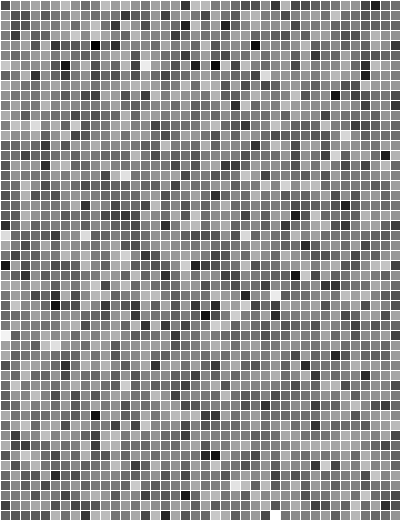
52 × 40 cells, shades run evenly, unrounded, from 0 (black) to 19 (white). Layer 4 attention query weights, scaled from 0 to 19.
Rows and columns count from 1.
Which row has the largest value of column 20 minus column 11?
22
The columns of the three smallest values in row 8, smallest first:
37, 4, 7
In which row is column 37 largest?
50
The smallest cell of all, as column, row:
10, 5
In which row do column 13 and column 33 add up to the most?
39
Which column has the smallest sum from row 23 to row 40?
6
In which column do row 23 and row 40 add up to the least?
1
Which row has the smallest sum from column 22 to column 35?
29
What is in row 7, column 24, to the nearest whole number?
5
